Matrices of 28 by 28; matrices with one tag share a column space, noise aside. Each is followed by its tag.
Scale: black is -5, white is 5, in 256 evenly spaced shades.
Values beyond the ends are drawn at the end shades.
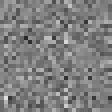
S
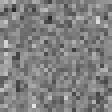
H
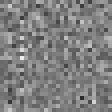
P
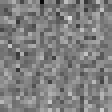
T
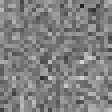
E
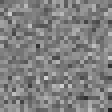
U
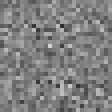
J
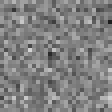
H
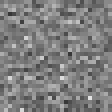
U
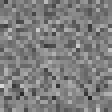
J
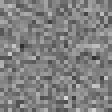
U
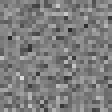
U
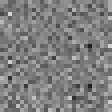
U
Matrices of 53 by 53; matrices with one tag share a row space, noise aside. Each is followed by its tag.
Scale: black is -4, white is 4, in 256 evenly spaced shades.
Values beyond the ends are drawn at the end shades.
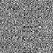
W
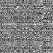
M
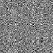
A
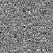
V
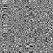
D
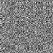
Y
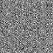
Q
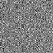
Y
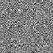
A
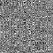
V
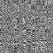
V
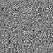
W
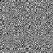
Y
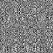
Q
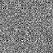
Y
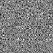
Y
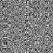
D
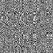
Q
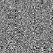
A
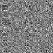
D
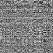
M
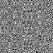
W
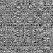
M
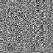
A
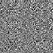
A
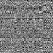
M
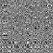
D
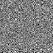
A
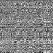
M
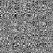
V
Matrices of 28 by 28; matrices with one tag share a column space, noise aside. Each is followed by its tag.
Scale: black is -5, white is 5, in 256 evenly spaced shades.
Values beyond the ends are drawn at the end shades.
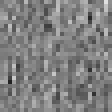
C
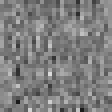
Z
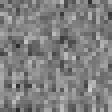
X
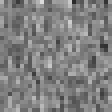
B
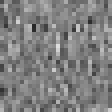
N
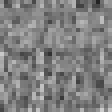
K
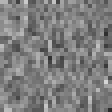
B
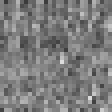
Z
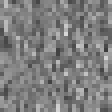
B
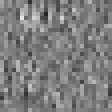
C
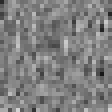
Z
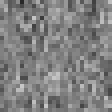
C
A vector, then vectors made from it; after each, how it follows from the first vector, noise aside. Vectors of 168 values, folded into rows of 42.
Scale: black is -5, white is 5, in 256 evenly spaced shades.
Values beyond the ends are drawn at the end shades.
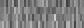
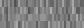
reversed, negated, shrunk.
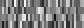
negated, scaled up.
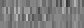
partly zeroed.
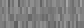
reversed, shrunk.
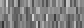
negated.
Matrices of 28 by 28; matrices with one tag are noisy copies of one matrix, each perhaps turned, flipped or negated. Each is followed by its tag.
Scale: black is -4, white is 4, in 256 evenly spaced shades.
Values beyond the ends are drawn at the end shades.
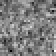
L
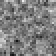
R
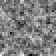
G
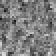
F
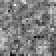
R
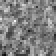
F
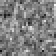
L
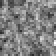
R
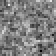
L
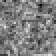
L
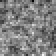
R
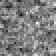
F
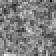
L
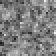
R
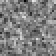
G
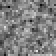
L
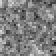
R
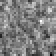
F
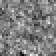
G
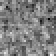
F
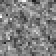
G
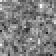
L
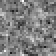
G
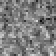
F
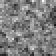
R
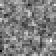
L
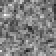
L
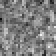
F
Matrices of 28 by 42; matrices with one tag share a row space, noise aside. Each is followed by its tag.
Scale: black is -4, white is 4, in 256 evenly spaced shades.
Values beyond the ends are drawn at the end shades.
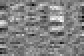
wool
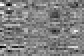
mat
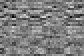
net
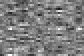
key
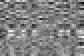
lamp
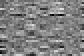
wool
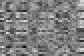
lamp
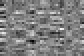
wool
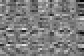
lamp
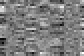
wool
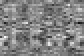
net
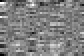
wool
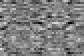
net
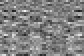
net
